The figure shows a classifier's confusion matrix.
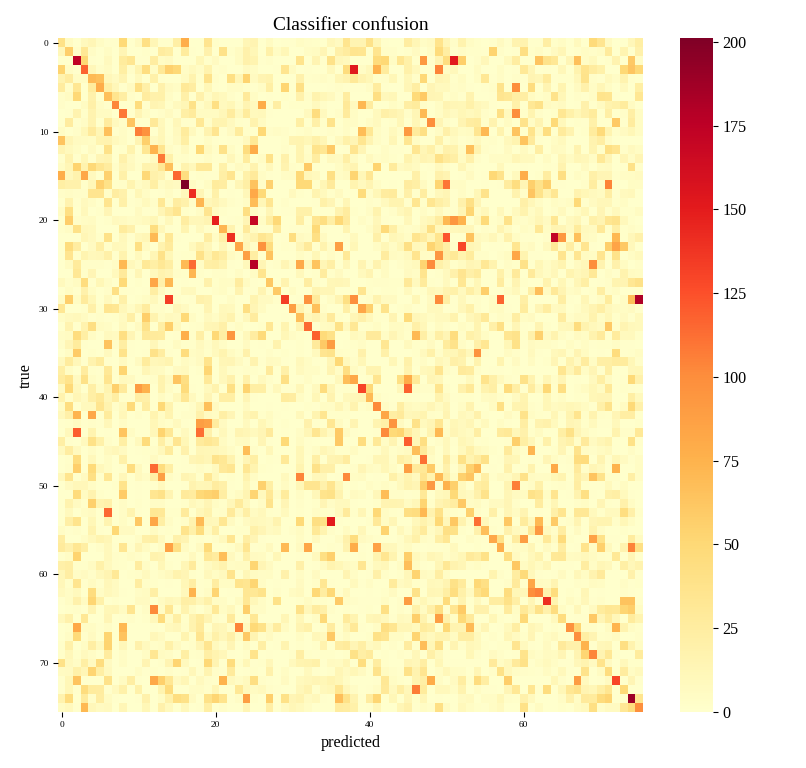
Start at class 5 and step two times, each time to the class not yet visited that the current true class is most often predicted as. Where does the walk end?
45
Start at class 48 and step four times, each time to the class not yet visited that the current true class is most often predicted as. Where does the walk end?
61
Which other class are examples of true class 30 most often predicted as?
39
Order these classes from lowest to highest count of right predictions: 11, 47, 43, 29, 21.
11, 21, 43, 47, 29
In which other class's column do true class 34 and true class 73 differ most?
46
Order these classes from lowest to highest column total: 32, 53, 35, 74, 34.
32, 34, 53, 35, 74
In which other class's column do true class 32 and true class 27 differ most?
12
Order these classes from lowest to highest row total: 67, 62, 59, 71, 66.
71, 59, 67, 62, 66
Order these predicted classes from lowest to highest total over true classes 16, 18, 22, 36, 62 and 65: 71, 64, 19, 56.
56, 19, 71, 64
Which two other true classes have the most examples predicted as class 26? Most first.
23, 7
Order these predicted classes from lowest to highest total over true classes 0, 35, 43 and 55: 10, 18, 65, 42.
10, 65, 42, 18
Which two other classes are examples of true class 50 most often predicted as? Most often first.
59, 48
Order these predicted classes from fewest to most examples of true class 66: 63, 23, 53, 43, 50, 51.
63, 51, 43, 50, 53, 23
